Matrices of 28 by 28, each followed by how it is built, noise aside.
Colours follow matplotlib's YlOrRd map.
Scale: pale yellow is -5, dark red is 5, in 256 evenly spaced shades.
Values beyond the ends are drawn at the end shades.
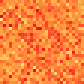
Toeplitz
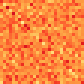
diagonal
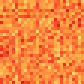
blocks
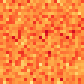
repeating columns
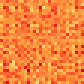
blocks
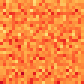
repeating columns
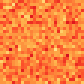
repeating columns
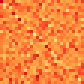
diagonal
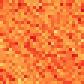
Toeplitz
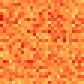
blocks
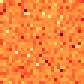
sparse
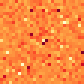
sparse
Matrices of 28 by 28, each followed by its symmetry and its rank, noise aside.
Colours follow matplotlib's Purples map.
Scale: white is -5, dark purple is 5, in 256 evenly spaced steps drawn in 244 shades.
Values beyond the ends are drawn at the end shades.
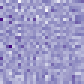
antisymmetric, rank four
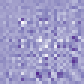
symmetric, rank four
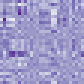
antisymmetric, rank four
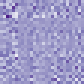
no symmetry, rank four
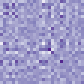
symmetric, rank four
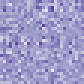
antisymmetric, rank six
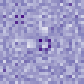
symmetric, rank four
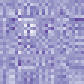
no symmetry, rank three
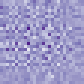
no symmetry, rank three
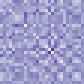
symmetric, rank three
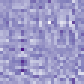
antisymmetric, rank four
